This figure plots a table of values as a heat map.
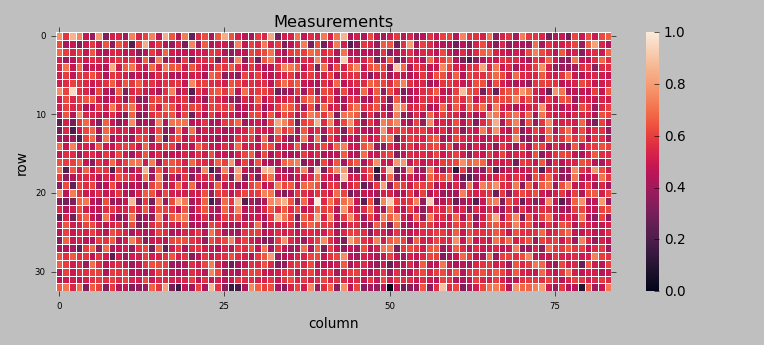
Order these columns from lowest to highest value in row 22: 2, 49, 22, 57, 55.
55, 49, 2, 57, 22
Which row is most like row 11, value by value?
23
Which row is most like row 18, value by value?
3
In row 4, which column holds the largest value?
51
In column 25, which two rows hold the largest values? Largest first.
0, 17
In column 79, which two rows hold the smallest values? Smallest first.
32, 29
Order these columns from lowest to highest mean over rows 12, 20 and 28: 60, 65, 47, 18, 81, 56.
47, 60, 56, 18, 65, 81
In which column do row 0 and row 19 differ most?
2
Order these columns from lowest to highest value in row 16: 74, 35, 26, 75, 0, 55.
74, 55, 75, 0, 35, 26
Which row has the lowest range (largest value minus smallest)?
31
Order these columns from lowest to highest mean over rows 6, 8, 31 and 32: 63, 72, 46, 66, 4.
46, 4, 63, 72, 66
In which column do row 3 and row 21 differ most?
18
